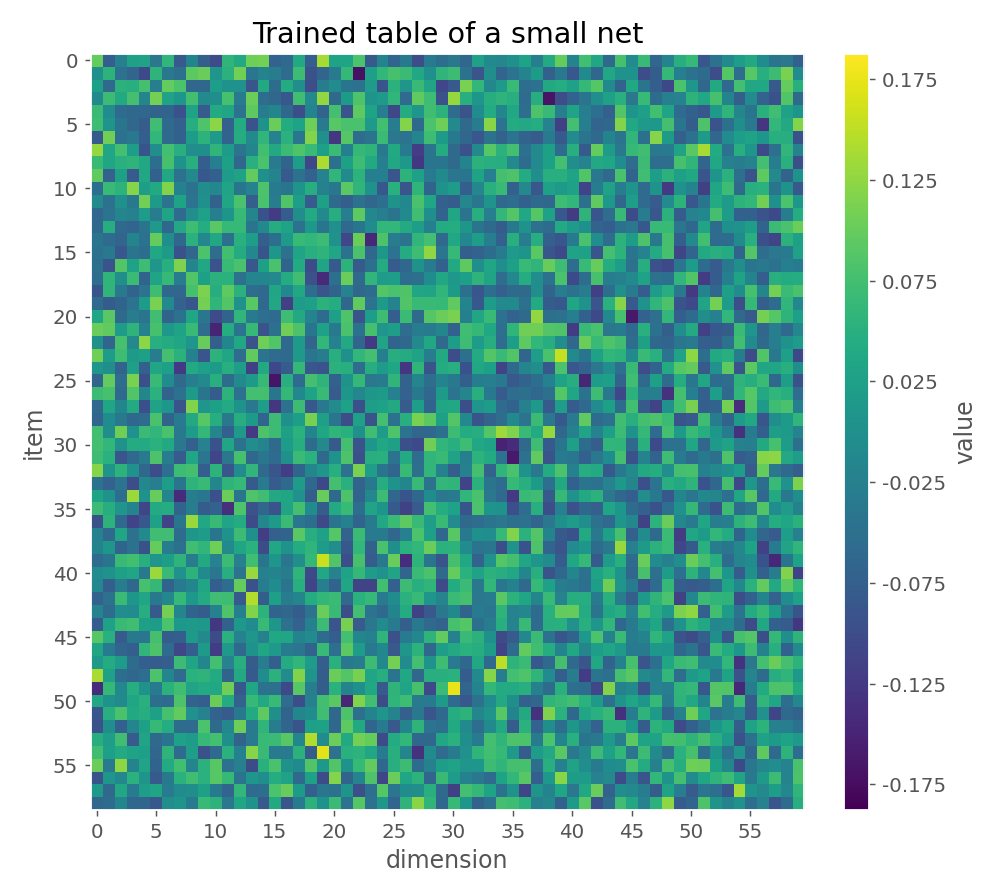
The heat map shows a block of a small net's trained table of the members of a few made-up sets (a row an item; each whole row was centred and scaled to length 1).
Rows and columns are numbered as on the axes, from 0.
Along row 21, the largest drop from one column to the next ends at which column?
40
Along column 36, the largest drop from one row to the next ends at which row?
57
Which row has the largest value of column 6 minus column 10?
44
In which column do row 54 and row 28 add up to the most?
19
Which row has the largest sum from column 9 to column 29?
5
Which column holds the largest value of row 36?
8
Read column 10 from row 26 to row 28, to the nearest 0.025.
-0.075 0.025 0.05
